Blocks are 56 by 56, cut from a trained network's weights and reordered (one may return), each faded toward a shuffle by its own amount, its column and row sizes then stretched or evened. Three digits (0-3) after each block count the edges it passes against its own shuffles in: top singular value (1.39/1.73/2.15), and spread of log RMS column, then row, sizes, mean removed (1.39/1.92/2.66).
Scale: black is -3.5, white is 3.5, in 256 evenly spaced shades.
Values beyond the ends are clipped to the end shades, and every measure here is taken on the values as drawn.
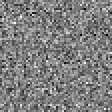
0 0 1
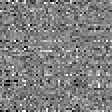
2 1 3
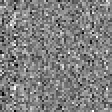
1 2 0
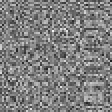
3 1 0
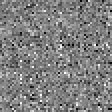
0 1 1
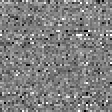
0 0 3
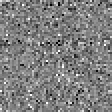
0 1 1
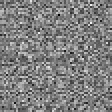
3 1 0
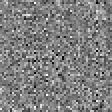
1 2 1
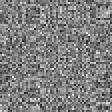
3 0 0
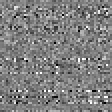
0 1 3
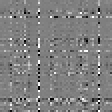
3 3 3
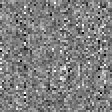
1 2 0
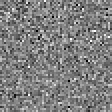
0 0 1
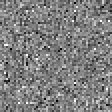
0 1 0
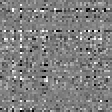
2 2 3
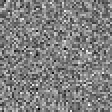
2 0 0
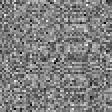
3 0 0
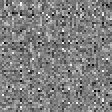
2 2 1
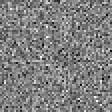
1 0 0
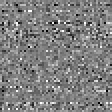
0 1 3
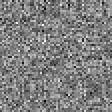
2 0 0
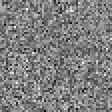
0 1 0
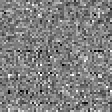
2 1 2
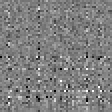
1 2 2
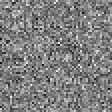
2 0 0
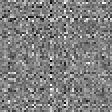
3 2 2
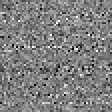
0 0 2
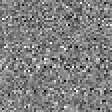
1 0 2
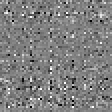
0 2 3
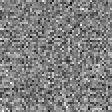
2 1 0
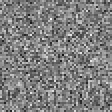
1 0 0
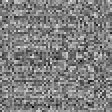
3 0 1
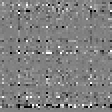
1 2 3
